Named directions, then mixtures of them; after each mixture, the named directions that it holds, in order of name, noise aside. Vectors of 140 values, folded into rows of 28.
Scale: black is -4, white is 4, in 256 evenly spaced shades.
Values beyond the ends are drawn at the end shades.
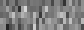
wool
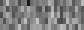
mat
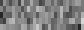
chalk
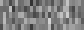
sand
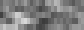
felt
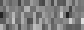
chalk, wool.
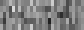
sand, wool.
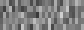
chalk, sand.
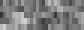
chalk, felt.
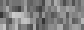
felt, wool.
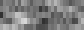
felt.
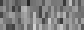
mat, wool.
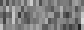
chalk, mat, sand.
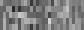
felt, sand, wool.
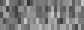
mat.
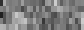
chalk, felt.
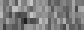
felt, mat, sand.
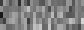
chalk, mat, wool.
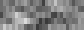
felt.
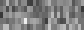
felt, mat, sand.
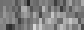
felt, mat, wool.
